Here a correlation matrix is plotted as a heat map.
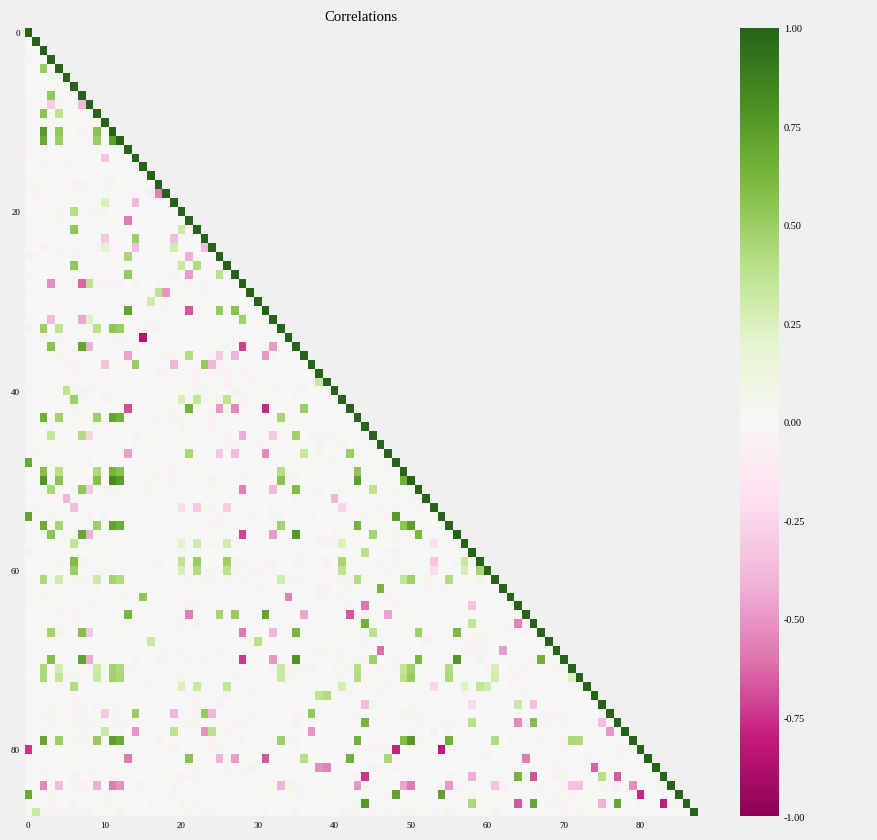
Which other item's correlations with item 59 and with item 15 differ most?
34
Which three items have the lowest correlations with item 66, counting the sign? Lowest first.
83, 64, 75
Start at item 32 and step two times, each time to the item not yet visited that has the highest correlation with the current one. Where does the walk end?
8
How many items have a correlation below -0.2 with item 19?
4
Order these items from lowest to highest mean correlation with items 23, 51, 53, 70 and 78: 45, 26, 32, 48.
32, 26, 48, 45
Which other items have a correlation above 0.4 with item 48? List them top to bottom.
0, 54, 85
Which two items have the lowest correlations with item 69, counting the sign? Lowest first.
46, 62
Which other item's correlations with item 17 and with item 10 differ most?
18
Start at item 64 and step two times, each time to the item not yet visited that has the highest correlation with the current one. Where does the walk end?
75
